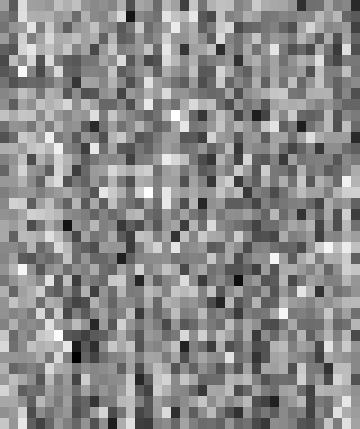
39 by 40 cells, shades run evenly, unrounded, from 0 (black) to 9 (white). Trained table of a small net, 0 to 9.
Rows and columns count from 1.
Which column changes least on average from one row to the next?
18
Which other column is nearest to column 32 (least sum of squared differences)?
1
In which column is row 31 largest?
7
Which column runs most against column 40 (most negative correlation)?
31
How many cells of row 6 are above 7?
5
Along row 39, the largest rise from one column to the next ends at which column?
14
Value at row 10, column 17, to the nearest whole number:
8
